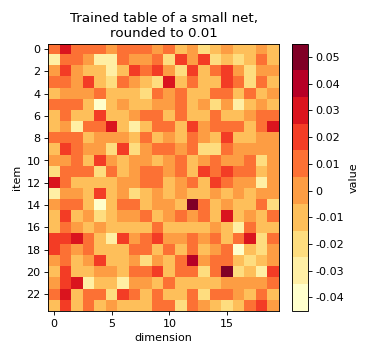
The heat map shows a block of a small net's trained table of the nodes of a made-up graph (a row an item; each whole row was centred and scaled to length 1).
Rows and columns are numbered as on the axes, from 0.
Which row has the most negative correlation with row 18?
13
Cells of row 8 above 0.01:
1
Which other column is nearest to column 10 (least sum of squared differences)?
3
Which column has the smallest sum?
5
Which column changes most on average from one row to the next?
4
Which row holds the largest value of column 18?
23
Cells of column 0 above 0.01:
3
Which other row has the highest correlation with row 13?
6
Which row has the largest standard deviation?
20
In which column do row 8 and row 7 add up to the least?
7
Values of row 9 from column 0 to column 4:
-0.01 0.02 0.01 0 0
